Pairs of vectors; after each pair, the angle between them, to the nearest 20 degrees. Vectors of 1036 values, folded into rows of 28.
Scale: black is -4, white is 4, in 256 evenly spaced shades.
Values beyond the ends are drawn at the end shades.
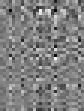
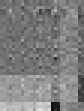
120 degrees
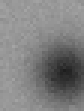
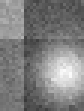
140 degrees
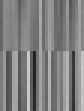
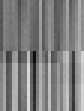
20 degrees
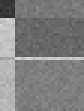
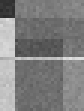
20 degrees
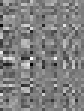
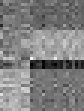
60 degrees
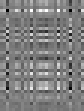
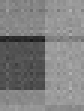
100 degrees
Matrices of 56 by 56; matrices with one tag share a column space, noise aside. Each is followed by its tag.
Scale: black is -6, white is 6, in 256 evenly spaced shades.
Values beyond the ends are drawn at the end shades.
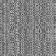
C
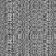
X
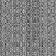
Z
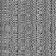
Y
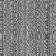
X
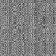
C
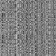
X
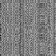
C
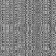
Y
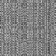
C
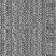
C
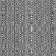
Y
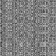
Z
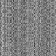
Z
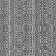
Y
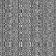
Z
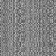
Z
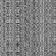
Z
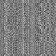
C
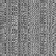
C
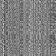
X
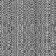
Y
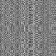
Y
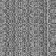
Z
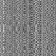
Y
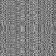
Y
